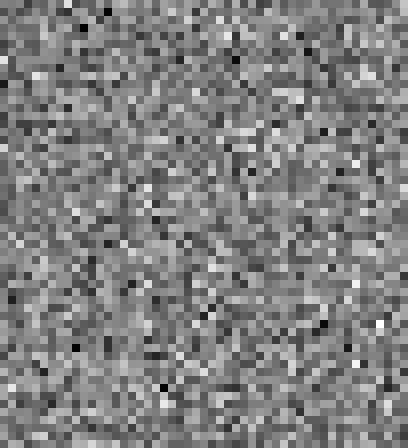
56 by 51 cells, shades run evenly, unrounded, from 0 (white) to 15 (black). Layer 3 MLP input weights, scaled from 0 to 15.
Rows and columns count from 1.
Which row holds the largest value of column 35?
16
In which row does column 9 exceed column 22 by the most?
2
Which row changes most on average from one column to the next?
22
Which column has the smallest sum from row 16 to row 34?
19
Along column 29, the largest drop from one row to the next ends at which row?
50
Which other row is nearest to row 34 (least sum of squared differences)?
37
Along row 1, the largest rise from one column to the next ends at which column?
10
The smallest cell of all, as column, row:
48, 41
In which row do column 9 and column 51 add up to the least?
1
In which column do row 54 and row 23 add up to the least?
32
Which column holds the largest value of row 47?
6
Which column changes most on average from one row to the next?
9
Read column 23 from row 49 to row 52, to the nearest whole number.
9 11 10 9
